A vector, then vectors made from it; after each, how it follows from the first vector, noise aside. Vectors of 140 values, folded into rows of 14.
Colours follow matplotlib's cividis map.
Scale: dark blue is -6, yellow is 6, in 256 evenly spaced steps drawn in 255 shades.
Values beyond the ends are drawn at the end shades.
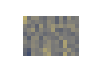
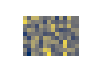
scaled up.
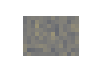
wrapped around, shrunk.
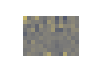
partly zeroed.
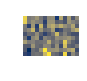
scaled up.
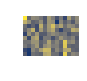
scaled up.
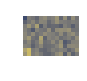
negated.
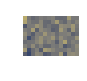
sign-scrambled.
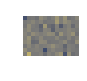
negated, partly zeroed.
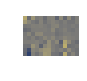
partly zeroed.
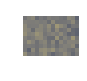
wrapped around, shrunk.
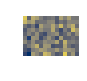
scaled up.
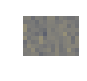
wrapped around, shrunk.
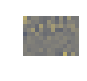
partly zeroed.
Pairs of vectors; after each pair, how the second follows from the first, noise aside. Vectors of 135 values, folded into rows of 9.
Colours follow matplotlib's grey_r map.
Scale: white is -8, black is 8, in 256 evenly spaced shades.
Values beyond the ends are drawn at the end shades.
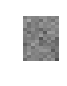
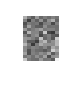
negated, scaled up.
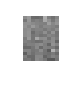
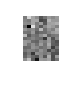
reversed, negated, scaled up.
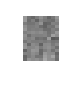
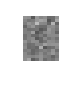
wrapped around.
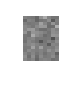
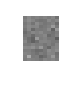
wrapped around, partly zeroed.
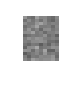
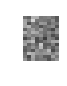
wrapped around, scaled up.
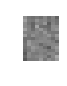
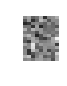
wrapped around, negated, scaled up.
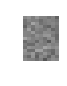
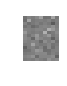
wrapped around, partly zeroed.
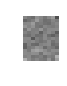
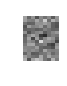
wrapped around, negated, scaled up.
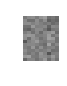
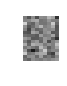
wrapped around, scaled up.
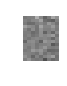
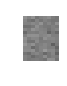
wrapped around, negated, shrunk.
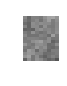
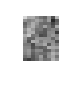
reversed, negated, scaled up.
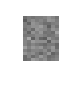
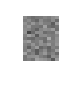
wrapped around.
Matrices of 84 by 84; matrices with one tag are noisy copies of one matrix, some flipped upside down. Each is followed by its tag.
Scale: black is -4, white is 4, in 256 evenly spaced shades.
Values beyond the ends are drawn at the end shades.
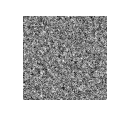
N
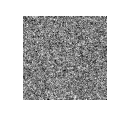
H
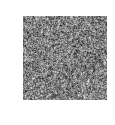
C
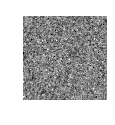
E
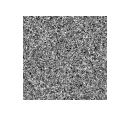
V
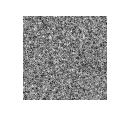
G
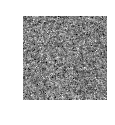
H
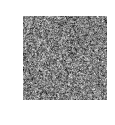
E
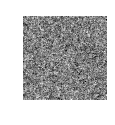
C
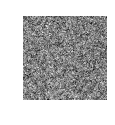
H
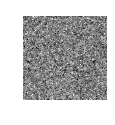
H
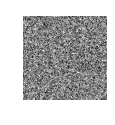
G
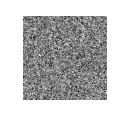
G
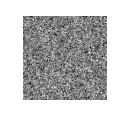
V
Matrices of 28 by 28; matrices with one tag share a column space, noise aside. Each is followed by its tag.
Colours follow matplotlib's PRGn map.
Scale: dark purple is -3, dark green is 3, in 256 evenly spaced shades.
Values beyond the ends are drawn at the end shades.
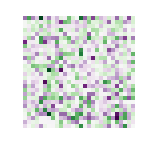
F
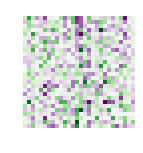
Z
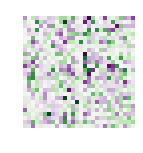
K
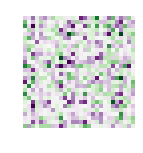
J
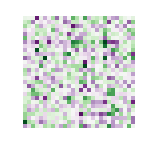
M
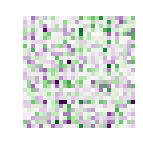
Z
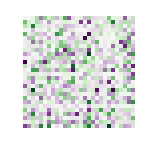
M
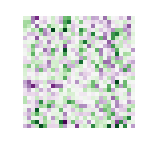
Z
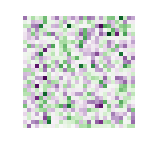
J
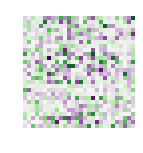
K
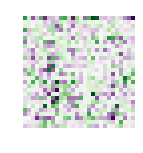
F
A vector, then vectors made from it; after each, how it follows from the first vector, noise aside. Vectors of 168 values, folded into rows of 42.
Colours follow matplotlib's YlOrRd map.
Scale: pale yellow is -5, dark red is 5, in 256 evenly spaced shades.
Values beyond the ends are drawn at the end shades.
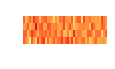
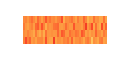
wrapped around, negated, shrunk.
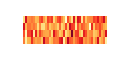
wrapped around, scaled up.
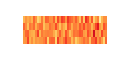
reversed.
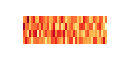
wrapped around, scaled up.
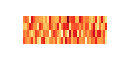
wrapped around, scaled up.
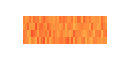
shrunk.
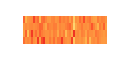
partly zeroed.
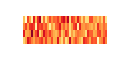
wrapped around, scaled up.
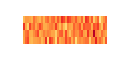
reversed.
